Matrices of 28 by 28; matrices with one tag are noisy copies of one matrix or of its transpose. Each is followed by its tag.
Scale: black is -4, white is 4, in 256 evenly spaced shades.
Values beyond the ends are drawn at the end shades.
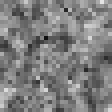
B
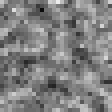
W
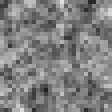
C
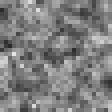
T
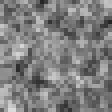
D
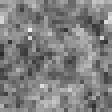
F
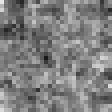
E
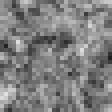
B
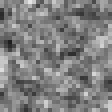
T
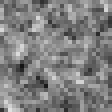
D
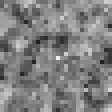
B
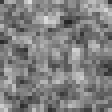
D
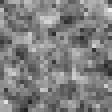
D
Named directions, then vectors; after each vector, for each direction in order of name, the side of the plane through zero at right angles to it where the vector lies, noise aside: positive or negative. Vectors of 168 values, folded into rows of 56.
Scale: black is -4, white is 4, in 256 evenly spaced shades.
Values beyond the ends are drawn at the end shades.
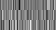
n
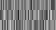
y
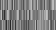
negative, negative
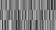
negative, positive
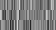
negative, negative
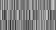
negative, negative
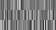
negative, positive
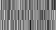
negative, positive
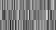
negative, negative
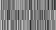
negative, positive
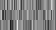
negative, negative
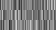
positive, negative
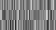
negative, negative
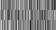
negative, positive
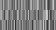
negative, negative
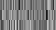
positive, positive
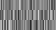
negative, positive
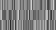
negative, negative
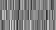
positive, positive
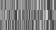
negative, negative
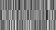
positive, positive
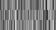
positive, positive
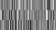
negative, negative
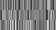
positive, positive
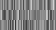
negative, negative
